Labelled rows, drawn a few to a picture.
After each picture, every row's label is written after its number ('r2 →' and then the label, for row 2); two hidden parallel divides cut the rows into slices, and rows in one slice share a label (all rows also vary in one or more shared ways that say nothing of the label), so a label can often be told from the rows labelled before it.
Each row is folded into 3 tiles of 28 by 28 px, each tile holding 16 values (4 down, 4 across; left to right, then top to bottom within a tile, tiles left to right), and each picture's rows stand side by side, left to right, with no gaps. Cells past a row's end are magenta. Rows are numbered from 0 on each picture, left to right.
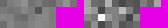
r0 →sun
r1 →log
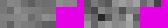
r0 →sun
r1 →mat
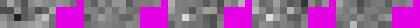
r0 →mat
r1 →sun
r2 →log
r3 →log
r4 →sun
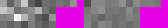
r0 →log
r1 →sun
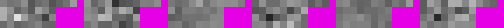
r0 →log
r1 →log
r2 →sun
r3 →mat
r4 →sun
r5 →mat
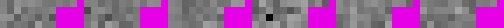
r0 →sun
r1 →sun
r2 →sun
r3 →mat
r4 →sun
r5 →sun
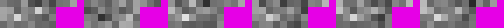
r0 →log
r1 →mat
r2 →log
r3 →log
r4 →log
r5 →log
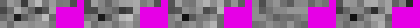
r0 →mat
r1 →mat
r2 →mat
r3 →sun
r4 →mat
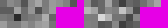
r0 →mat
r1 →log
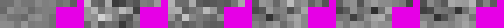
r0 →sun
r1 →log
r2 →log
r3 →mat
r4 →mat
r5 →mat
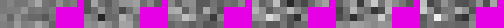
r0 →sun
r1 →mat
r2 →log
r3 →log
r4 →mat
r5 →log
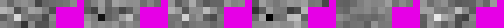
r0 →log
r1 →mat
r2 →log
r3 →mat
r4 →sun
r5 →log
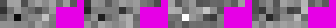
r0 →mat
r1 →mat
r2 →log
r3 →mat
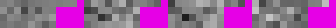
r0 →sun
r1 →mat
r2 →mat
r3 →log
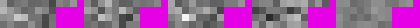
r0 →log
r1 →log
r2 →log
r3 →mat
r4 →sun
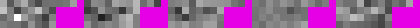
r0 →log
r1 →mat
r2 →mat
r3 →sun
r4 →log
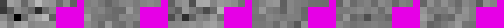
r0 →mat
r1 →sun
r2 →mat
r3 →sun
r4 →sun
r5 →sun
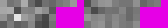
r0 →log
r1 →sun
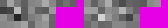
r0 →mat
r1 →log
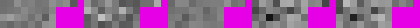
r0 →sun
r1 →log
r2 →sun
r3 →mat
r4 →mat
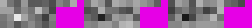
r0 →log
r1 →mat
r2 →mat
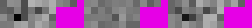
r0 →mat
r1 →sun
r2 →mat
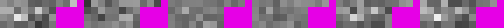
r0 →log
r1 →mat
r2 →sun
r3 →sun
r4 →log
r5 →log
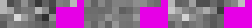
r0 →log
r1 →sun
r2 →log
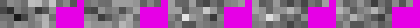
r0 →mat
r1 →mat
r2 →log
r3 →log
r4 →log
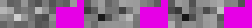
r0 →log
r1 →mat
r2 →mat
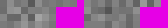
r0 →sun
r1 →sun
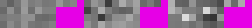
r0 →sun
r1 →mat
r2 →log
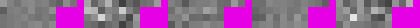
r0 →sun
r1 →log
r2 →sun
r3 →sun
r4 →log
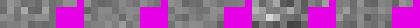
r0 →sun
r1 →sun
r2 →sun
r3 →log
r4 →sun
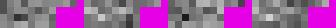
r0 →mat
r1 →log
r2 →mat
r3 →log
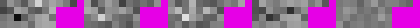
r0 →mat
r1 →log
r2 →log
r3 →mat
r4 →sun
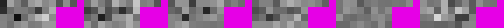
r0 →mat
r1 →mat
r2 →mat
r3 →mat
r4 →sun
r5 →log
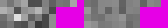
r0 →log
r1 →sun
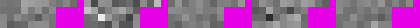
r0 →sun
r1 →log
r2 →sun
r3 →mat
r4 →sun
